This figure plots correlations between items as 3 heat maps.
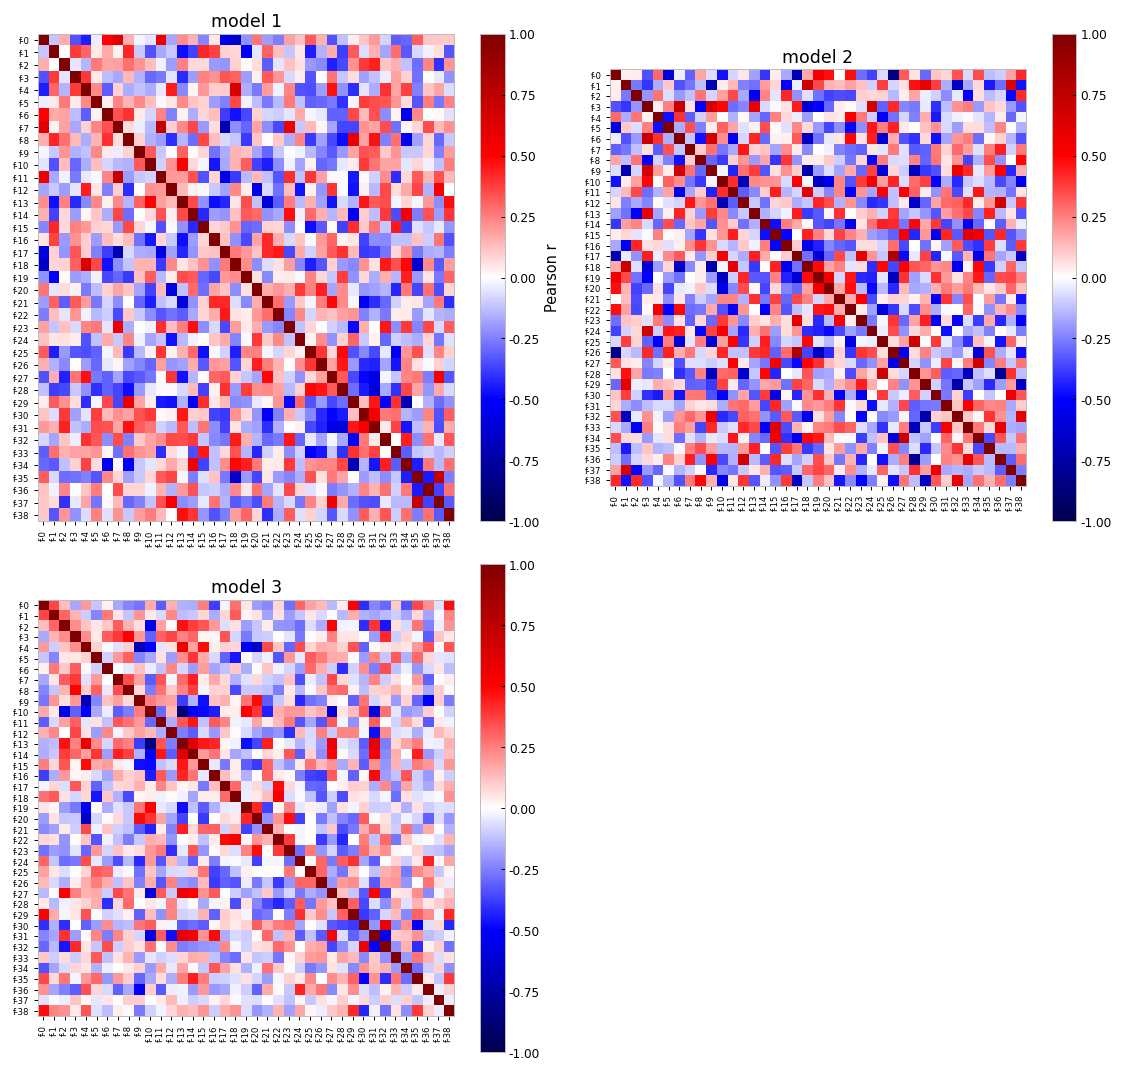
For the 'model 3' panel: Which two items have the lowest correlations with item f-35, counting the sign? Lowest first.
f-30, f-32
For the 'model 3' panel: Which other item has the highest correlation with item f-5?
f-14
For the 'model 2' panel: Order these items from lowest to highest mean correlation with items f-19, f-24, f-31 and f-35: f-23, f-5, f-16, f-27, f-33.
f-23, f-16, f-5, f-27, f-33
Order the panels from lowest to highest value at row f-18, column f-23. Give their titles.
model 3, model 2, model 1
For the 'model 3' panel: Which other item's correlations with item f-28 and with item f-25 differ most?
f-6
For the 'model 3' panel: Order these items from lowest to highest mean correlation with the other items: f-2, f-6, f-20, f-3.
f-20, f-6, f-2, f-3
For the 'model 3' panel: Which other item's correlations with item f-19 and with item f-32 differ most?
f-3
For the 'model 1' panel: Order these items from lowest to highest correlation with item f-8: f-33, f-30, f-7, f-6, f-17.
f-17, f-7, f-30, f-33, f-6
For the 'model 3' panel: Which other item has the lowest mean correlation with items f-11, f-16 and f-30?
f-0
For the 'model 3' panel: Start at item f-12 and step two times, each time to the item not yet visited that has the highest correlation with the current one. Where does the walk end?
f-8
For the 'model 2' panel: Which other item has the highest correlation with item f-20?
f-19
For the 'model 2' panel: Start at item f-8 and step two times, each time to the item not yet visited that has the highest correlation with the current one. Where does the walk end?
f-32
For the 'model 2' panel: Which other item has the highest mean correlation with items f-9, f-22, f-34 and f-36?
f-33
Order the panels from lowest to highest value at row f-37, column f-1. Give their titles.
model 3, model 1, model 2
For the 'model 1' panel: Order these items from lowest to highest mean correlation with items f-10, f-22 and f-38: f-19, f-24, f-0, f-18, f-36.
f-0, f-24, f-36, f-18, f-19
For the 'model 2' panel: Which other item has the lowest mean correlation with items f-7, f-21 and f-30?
f-4
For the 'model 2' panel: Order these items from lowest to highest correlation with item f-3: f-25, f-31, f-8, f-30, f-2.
f-8, f-30, f-25, f-2, f-31
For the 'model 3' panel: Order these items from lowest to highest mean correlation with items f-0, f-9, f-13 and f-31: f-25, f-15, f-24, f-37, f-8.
f-24, f-25, f-37, f-8, f-15
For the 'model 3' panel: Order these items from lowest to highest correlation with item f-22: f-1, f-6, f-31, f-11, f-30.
f-31, f-6, f-1, f-11, f-30
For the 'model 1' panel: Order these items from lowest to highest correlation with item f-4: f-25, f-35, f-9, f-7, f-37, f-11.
f-25, f-35, f-9, f-11, f-7, f-37
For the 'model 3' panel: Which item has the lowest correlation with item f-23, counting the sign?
f-12
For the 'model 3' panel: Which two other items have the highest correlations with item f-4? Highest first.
f-13, f-15
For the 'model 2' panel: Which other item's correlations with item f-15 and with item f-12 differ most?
f-10
